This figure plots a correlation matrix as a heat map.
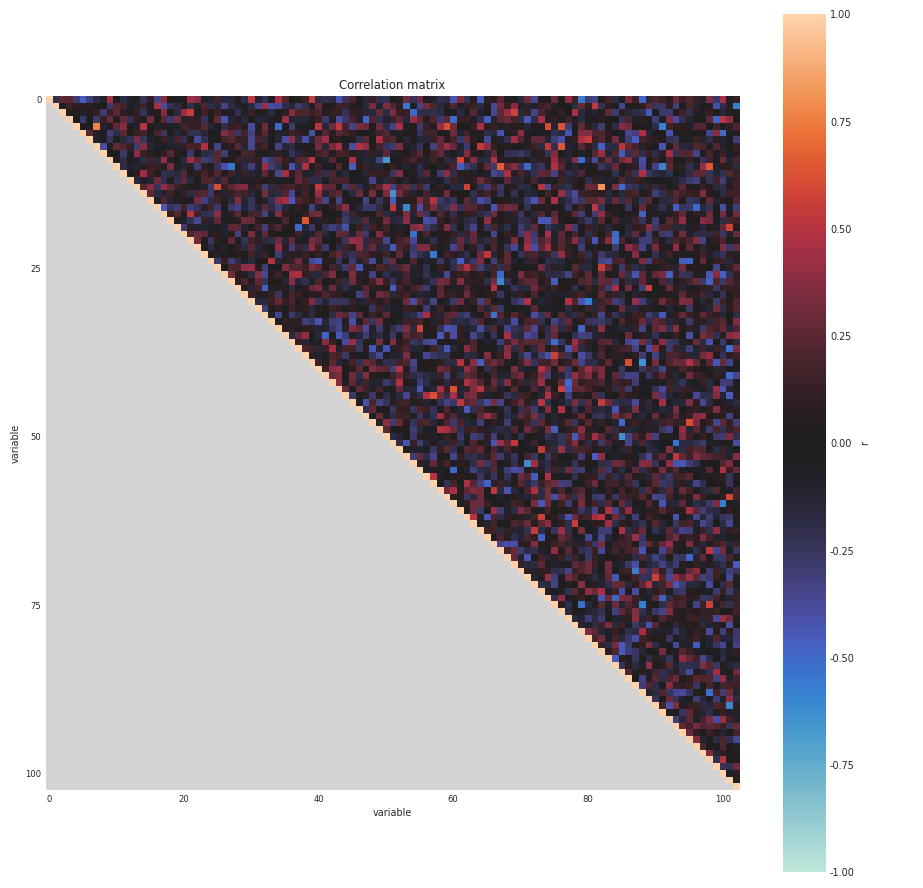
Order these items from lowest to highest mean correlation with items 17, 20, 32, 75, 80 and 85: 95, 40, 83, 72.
72, 95, 83, 40
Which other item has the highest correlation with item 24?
33
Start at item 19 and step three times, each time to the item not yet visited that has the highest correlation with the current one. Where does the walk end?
4
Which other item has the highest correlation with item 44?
57
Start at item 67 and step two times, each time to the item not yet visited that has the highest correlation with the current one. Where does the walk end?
98
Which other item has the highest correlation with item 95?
48
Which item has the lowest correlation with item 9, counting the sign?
50
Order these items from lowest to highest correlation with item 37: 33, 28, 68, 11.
28, 33, 11, 68
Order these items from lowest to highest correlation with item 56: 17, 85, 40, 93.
17, 85, 40, 93
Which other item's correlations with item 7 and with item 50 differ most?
85
